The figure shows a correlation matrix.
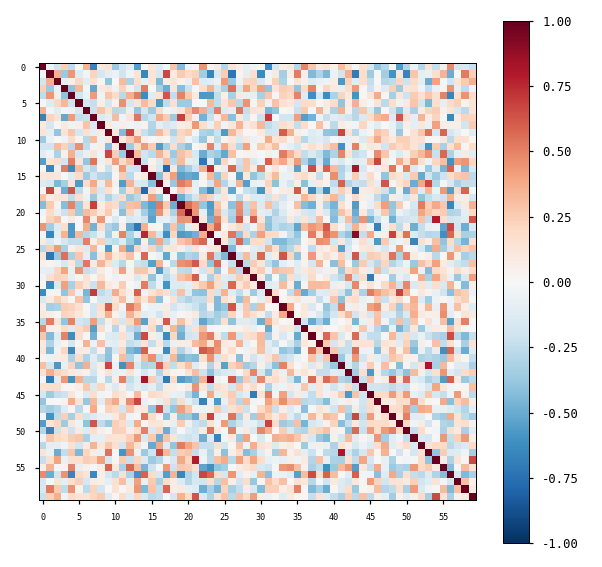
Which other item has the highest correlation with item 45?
31
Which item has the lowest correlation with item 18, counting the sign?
19
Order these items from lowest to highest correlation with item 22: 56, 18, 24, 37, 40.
40, 18, 37, 24, 56
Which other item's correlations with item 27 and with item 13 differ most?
24
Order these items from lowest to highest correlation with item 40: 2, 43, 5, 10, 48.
10, 2, 5, 48, 43
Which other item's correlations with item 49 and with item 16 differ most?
41
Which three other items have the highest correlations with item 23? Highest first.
43, 14, 48
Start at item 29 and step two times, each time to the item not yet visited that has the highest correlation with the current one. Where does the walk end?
54
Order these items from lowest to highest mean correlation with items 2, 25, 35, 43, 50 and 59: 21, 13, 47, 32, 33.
33, 47, 21, 32, 13
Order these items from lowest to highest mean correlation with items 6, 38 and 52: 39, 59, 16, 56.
56, 39, 59, 16
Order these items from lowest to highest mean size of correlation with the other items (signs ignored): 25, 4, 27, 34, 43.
34, 25, 27, 4, 43
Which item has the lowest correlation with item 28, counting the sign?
16
